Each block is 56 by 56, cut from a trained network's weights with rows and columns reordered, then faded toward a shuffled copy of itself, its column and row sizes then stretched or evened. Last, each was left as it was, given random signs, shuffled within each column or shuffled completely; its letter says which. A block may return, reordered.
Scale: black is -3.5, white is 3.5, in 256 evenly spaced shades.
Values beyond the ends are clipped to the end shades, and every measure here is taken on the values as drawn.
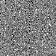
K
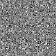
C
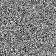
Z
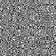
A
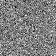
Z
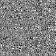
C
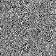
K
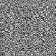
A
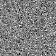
K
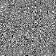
C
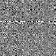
C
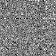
C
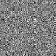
A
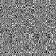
A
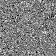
Z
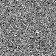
Z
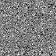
C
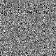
C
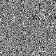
C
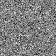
Z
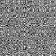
A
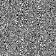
K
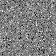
Z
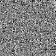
C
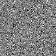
K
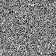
K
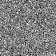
Z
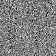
K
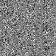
K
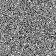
Z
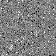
K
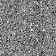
K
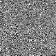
C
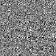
C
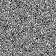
Z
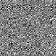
A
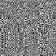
A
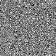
K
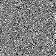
K
